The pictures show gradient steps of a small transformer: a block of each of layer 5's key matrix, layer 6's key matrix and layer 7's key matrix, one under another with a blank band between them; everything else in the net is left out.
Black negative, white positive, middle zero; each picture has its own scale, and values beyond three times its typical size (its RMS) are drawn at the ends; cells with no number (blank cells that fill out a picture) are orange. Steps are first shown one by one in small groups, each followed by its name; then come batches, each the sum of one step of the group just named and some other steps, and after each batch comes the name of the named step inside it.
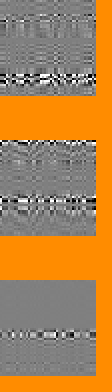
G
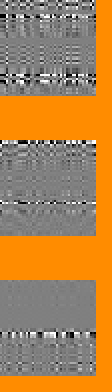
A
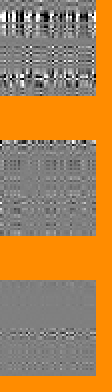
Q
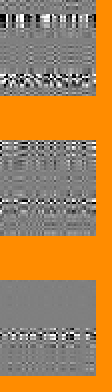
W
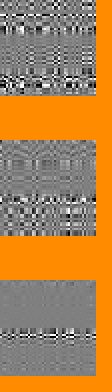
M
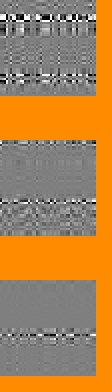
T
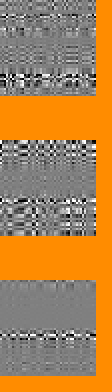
W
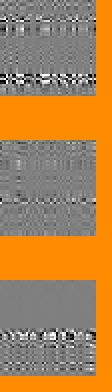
T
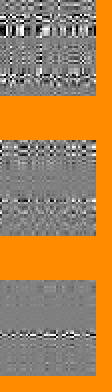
W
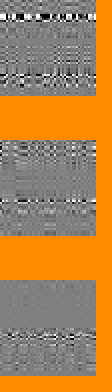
T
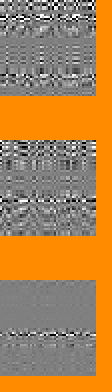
G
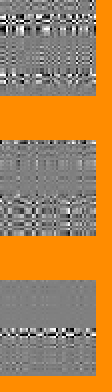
T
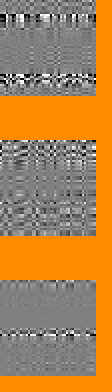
W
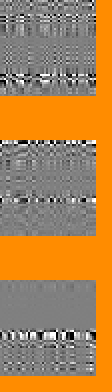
A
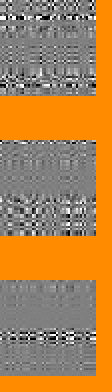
M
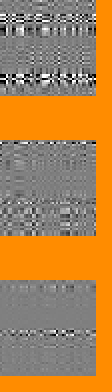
T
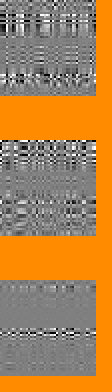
W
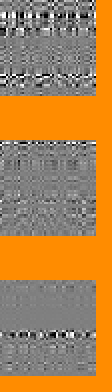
Q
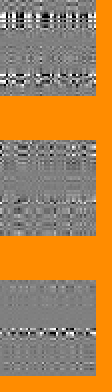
Q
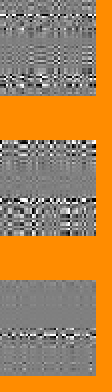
M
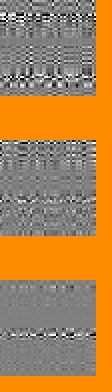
W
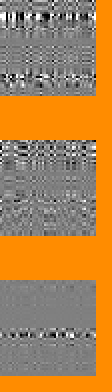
Q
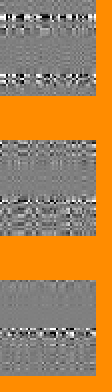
T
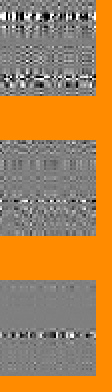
Q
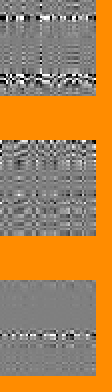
W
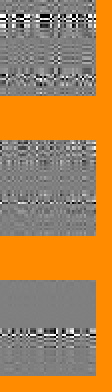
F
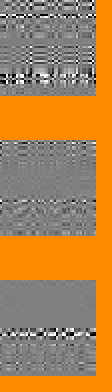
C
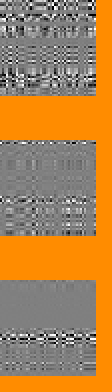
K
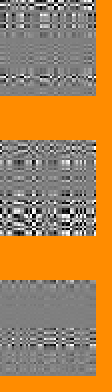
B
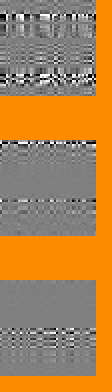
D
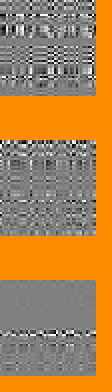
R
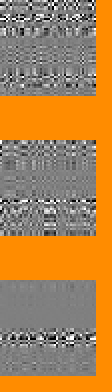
K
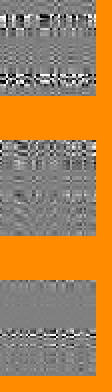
F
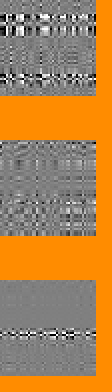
D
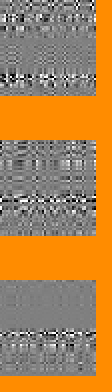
C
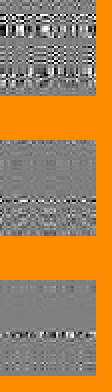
R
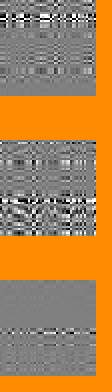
B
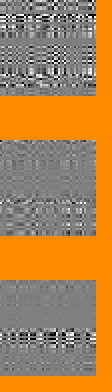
K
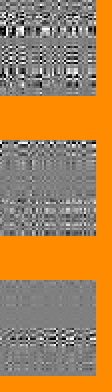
K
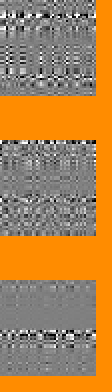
D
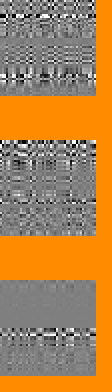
R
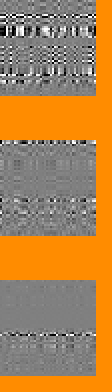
R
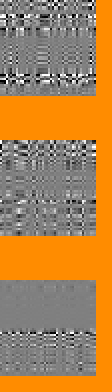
F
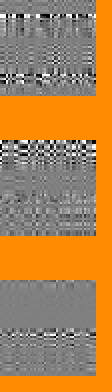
F
